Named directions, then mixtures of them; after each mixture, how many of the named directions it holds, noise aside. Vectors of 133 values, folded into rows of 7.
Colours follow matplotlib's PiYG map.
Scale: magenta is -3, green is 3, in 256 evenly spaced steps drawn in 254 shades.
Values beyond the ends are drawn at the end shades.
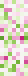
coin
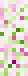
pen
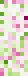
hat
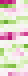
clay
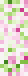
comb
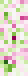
four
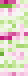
one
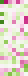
three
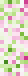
one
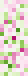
three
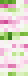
one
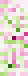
three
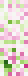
three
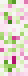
three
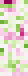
three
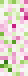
four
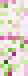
four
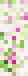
four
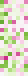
two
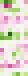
one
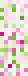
one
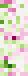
four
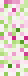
four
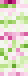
one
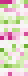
one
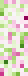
one
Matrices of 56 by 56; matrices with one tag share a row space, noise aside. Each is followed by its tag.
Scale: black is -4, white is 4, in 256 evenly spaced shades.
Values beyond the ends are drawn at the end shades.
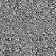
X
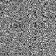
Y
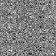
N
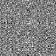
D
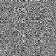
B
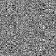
N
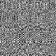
B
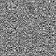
N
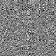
D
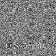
N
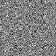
Y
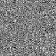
N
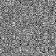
X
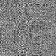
B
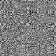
D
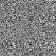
N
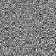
X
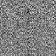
D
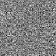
N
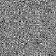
B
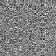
Y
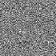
X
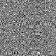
B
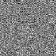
D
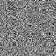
N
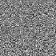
X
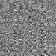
Y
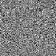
X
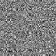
N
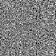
X
